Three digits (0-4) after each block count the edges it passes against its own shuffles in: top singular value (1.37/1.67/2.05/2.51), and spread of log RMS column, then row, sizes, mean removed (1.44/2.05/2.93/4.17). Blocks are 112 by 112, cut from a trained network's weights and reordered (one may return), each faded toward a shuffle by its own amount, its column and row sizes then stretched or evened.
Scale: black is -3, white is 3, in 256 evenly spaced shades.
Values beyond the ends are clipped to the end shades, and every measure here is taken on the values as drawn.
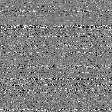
0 0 4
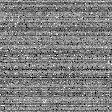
4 0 1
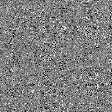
1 2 2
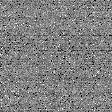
1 1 0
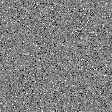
0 0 1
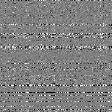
4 2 4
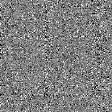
1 2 1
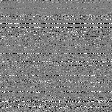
3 0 4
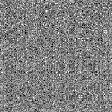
3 0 1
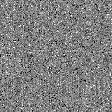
2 0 0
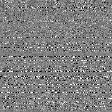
2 1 4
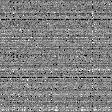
4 1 2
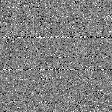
2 0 2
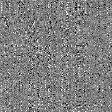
2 2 1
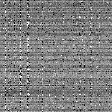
4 3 0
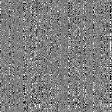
3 4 1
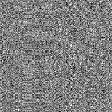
4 1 0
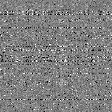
2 0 3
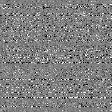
2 1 4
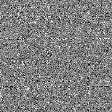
2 2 2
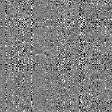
3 4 2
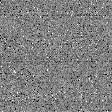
0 1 1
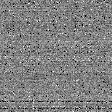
2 1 2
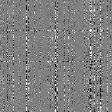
3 4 1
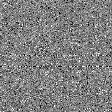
2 0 1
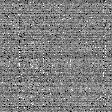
3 2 0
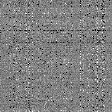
2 3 1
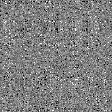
2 1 1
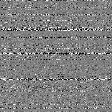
3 0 4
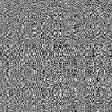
4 3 2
